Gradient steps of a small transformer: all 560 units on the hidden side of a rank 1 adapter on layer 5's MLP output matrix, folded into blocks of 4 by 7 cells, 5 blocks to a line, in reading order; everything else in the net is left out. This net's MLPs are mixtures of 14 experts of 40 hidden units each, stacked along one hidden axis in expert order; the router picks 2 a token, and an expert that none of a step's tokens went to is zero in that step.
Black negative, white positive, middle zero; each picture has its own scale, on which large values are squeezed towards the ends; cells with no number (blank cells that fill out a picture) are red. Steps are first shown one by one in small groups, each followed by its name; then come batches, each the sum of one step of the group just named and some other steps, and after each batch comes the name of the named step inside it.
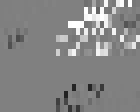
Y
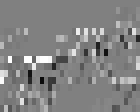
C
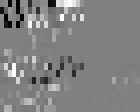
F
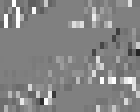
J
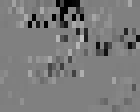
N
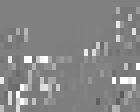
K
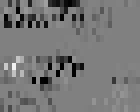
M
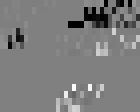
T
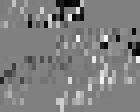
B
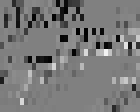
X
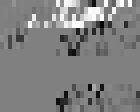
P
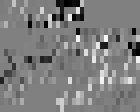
B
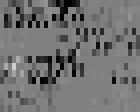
M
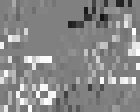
K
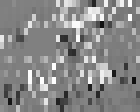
P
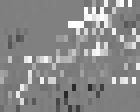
Y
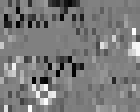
M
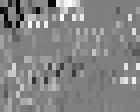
F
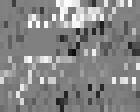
P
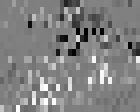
B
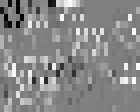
F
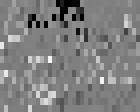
N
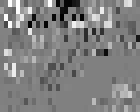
N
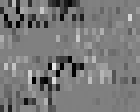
M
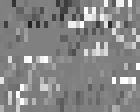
K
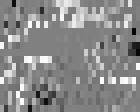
K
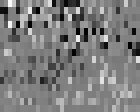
B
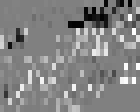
T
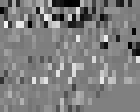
B
